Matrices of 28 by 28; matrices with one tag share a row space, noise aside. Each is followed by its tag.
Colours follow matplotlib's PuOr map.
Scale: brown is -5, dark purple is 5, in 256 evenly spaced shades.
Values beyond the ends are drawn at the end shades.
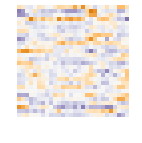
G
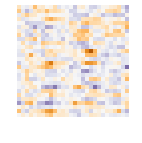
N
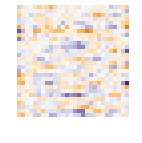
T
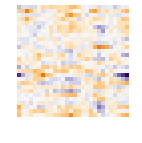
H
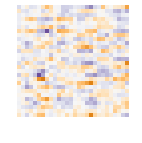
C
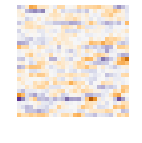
G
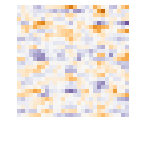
H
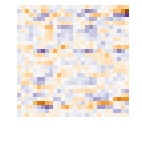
C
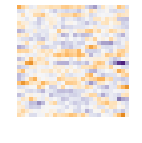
G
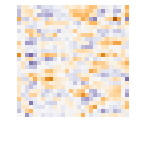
N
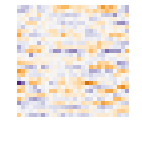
G
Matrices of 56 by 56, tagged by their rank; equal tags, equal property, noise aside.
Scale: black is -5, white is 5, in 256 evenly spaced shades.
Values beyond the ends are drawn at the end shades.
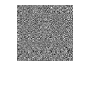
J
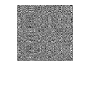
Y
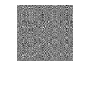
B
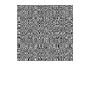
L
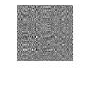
Y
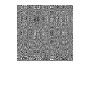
B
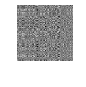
B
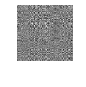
Y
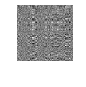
L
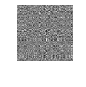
J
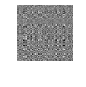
L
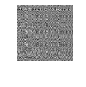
B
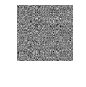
B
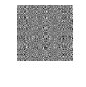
Y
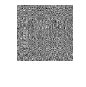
J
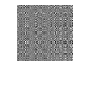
L
